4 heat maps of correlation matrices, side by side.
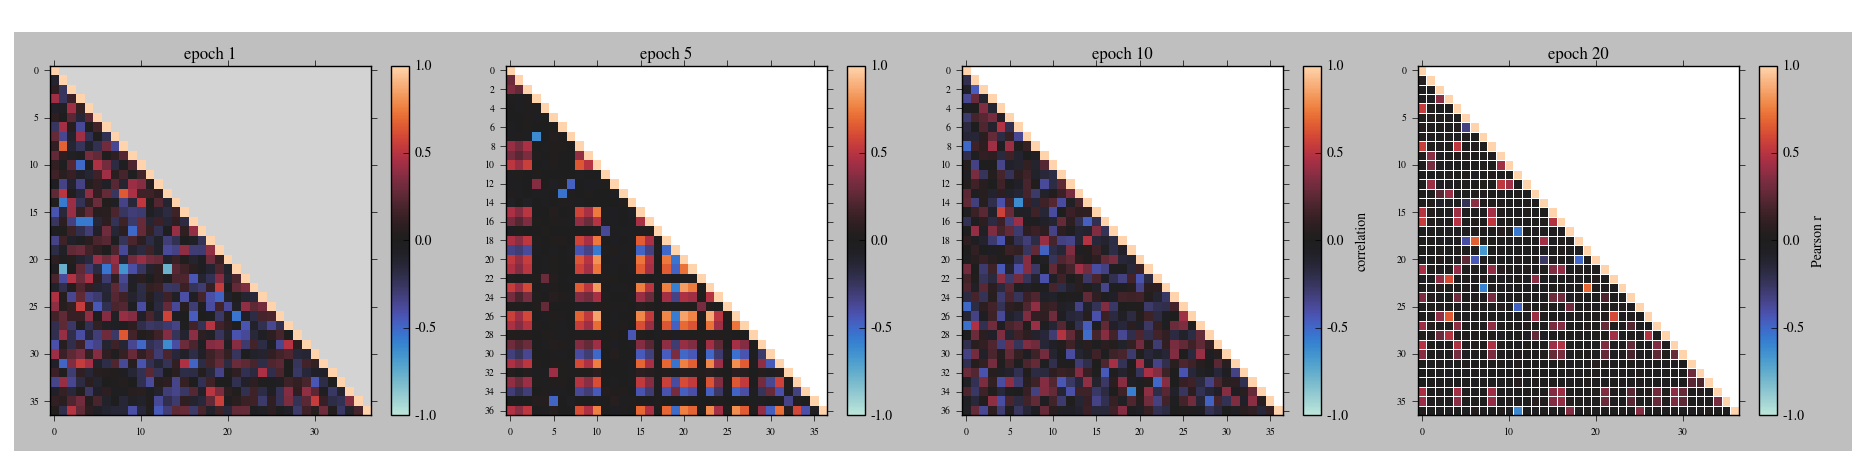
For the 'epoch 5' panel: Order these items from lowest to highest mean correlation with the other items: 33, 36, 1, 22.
22, 1, 33, 36
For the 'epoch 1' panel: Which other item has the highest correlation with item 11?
6
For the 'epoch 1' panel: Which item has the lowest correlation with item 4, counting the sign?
16
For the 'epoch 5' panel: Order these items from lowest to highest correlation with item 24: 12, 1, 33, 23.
12, 1, 33, 23
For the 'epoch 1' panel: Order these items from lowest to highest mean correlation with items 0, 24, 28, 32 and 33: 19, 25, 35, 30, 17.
19, 35, 30, 17, 25
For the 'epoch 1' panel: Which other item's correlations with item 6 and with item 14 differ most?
1
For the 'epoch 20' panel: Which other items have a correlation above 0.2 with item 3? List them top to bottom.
2, 13, 22, 26, 28
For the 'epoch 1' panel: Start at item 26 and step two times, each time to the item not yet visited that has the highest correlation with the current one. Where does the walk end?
8
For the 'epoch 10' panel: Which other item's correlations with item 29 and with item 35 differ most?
28
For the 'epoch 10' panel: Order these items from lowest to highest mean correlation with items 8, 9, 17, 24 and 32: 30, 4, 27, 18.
4, 18, 27, 30
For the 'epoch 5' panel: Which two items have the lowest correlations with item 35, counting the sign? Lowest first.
5, 32
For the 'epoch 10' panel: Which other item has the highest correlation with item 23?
33
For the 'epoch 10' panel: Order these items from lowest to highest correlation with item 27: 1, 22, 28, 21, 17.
21, 17, 22, 28, 1
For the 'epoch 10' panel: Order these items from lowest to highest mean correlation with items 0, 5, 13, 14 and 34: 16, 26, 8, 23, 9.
16, 8, 26, 9, 23
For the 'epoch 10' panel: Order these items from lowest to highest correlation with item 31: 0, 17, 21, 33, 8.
0, 21, 33, 8, 17
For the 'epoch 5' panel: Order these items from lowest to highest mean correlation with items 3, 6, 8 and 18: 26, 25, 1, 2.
25, 1, 2, 26
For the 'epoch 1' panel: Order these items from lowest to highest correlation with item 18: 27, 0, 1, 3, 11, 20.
0, 11, 3, 1, 20, 27
